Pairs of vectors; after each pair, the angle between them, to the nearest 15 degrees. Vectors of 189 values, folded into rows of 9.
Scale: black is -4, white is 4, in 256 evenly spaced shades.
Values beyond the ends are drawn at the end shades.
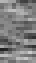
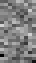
120 degrees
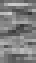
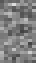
45 degrees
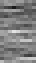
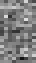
120 degrees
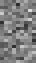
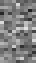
150 degrees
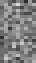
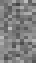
165 degrees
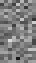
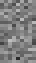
15 degrees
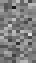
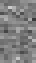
105 degrees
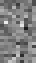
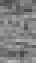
60 degrees
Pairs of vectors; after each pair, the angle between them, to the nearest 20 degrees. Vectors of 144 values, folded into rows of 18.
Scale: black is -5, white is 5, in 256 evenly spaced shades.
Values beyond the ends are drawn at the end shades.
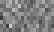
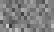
140 degrees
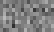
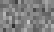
40 degrees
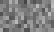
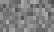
120 degrees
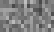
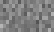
120 degrees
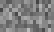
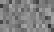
80 degrees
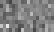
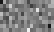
80 degrees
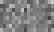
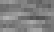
80 degrees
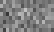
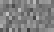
120 degrees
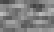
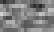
20 degrees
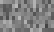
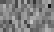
140 degrees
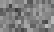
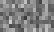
80 degrees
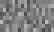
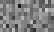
100 degrees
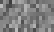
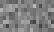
100 degrees
